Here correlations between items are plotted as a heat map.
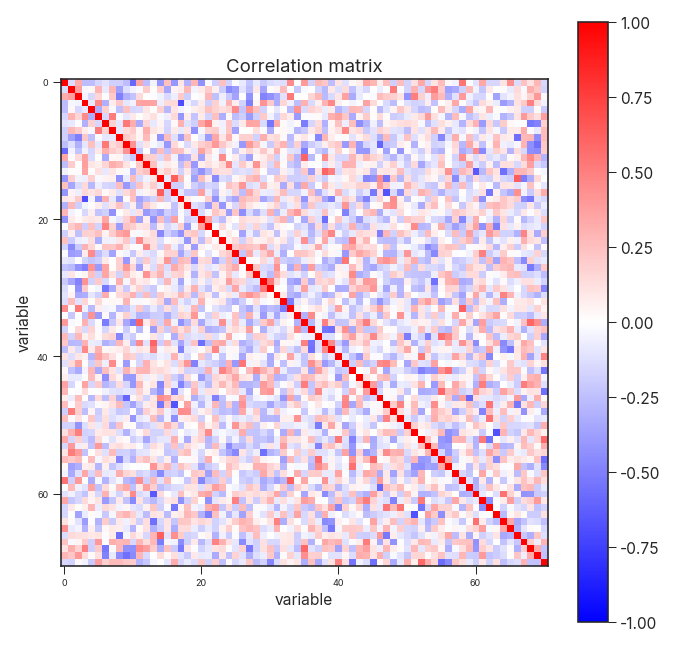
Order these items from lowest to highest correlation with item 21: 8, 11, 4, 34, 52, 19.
8, 52, 34, 19, 11, 4
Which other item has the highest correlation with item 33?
58
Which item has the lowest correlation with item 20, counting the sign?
38
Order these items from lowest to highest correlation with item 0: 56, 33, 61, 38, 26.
26, 56, 38, 61, 33
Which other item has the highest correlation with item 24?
12
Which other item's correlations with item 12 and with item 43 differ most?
28
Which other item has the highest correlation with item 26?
41
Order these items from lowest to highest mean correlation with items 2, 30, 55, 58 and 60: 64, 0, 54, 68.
54, 68, 64, 0
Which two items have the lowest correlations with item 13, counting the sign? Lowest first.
60, 64
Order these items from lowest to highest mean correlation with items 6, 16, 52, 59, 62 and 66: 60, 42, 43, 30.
30, 43, 60, 42
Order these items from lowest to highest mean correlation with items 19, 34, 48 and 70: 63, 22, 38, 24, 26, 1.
24, 26, 38, 1, 22, 63
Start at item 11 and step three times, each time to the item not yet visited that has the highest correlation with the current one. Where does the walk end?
3
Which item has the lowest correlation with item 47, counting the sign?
16
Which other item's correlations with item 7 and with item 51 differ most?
63
